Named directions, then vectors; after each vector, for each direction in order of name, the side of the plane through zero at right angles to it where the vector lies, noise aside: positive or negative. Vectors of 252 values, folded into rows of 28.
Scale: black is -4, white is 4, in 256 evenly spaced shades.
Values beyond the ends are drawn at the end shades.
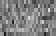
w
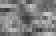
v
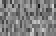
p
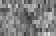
positive, positive, negative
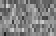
positive, positive, positive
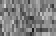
negative, positive, negative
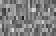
positive, positive, positive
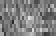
positive, negative, positive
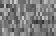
negative, negative, negative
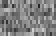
positive, negative, negative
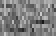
negative, negative, negative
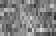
positive, negative, positive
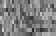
negative, positive, negative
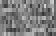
positive, negative, negative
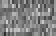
negative, positive, positive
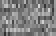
negative, positive, positive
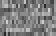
negative, positive, positive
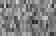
negative, negative, negative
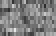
negative, positive, positive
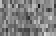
positive, positive, negative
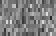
negative, positive, positive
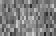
positive, negative, positive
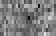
positive, positive, negative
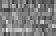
negative, positive, positive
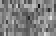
positive, positive, negative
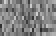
negative, positive, negative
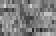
negative, positive, negative
